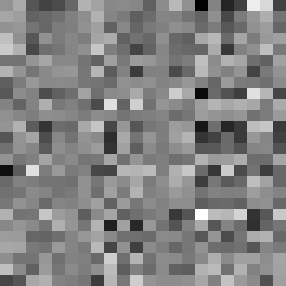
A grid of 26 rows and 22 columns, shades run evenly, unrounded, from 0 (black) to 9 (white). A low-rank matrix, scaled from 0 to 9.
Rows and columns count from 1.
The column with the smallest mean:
18
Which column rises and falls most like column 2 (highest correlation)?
8
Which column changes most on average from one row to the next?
16
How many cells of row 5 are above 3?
19
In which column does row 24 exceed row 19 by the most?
9
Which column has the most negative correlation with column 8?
11
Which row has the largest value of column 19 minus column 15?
20
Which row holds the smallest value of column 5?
1
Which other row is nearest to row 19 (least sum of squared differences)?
3
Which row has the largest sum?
10
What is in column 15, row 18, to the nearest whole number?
5
